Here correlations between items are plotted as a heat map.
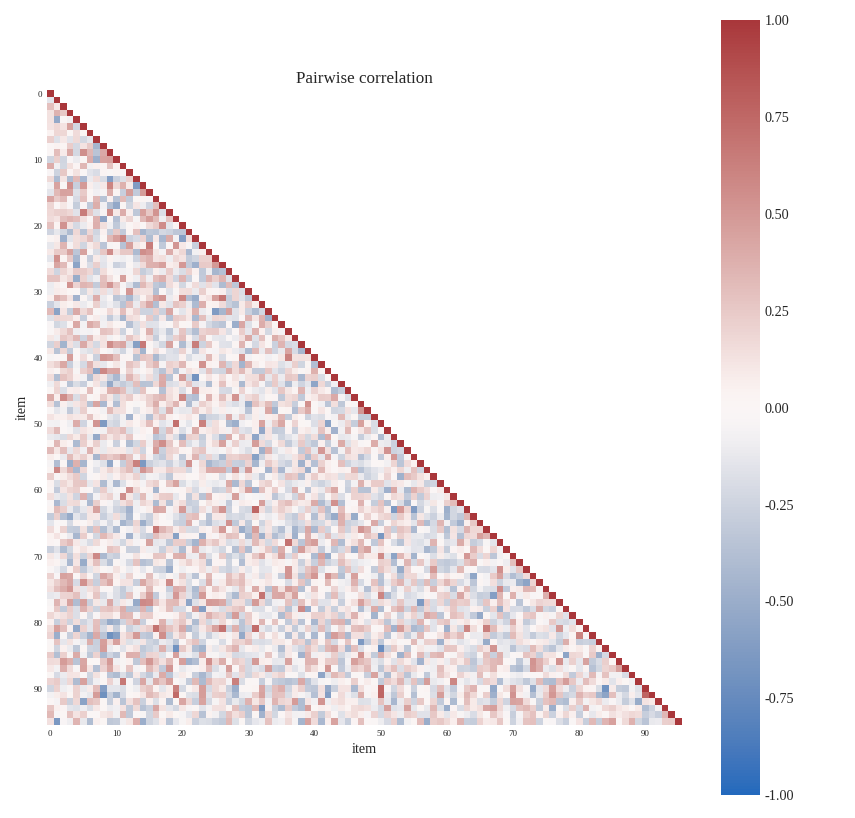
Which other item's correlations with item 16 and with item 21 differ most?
81
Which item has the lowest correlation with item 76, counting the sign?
67
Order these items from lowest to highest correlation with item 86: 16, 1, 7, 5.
7, 1, 16, 5
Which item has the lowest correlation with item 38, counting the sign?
13
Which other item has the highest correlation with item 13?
56
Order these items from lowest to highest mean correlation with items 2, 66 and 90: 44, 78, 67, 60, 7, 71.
78, 60, 67, 71, 44, 7
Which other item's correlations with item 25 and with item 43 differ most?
1
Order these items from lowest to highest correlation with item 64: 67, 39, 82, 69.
82, 39, 67, 69
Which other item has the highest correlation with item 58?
72
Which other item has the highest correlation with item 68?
36
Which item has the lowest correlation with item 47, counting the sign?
83
